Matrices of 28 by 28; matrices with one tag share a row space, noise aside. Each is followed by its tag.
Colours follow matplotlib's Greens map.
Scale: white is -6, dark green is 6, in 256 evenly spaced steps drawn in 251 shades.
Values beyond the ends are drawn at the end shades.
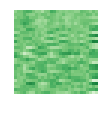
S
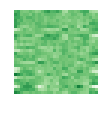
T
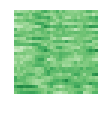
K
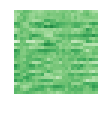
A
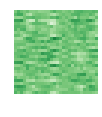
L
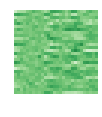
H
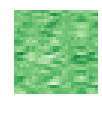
L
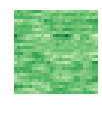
K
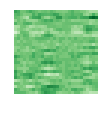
A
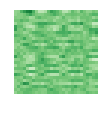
S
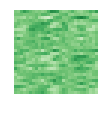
L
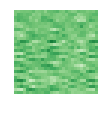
L
